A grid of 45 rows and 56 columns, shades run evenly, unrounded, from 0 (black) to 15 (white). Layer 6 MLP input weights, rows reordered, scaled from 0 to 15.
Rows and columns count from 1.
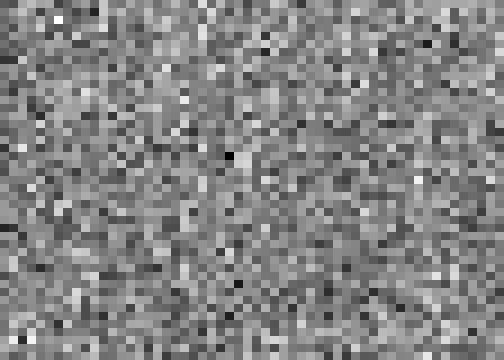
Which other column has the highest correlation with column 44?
34
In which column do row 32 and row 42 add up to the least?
25
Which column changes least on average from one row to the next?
54
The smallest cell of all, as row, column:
20, 26
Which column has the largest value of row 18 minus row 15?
5
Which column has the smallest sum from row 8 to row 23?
1
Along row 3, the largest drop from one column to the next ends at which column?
8
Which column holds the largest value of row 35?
49
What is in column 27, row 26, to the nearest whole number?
6
